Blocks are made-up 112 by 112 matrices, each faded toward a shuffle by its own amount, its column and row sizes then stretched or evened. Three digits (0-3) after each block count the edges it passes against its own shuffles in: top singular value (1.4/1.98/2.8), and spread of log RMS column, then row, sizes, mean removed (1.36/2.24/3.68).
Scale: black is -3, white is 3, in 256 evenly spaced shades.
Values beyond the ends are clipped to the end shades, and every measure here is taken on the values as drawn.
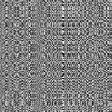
3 3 1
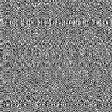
3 0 2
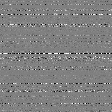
2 0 3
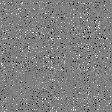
0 2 2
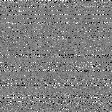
0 0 3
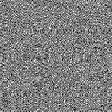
3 0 0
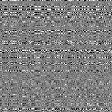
3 0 3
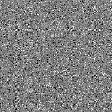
2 1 1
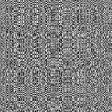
3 3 0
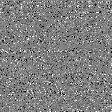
1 0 2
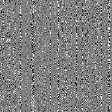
2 3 0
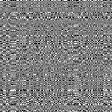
3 0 3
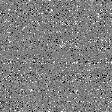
0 1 2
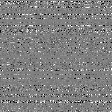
1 1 3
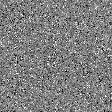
0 1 0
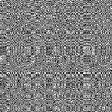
3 1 2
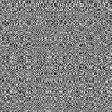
3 1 2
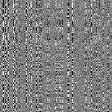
3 3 0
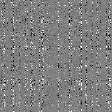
1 3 2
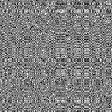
3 1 2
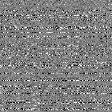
2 0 3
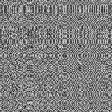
3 0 2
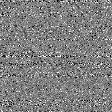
1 0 2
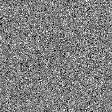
0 1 0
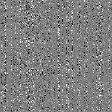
0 3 1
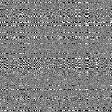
3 2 3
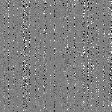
1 3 1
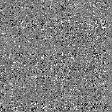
0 2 2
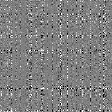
2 3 2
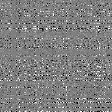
1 2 3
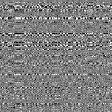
3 0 3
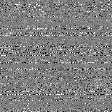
1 0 3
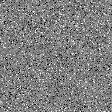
0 0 1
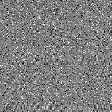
2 1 0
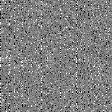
2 2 0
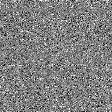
0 0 2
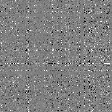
1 2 2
